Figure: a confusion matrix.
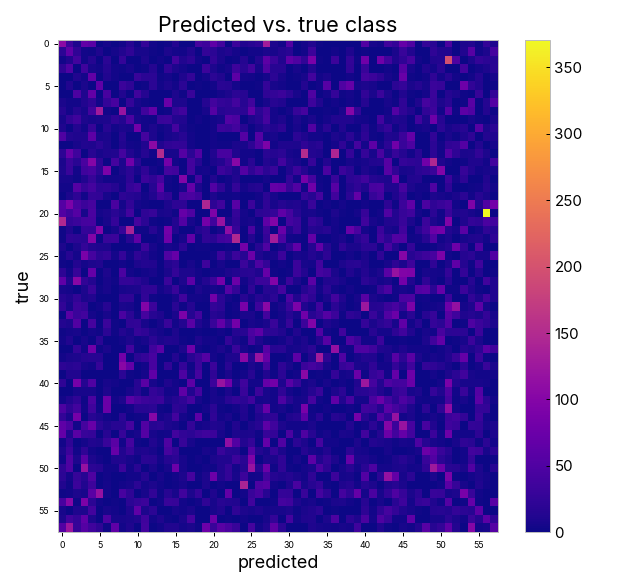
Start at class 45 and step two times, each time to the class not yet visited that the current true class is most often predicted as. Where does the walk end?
51
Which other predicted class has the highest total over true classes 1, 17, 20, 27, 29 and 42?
56
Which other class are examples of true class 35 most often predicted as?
50
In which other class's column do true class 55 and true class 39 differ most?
32
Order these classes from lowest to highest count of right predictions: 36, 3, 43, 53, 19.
3, 43, 53, 36, 19
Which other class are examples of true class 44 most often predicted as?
12
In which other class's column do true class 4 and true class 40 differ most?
21
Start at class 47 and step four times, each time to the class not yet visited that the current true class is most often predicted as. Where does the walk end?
25
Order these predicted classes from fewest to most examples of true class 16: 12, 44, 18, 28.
28, 12, 18, 44
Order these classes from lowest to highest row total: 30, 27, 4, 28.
4, 30, 27, 28
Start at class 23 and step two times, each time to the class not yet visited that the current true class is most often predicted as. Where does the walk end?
2
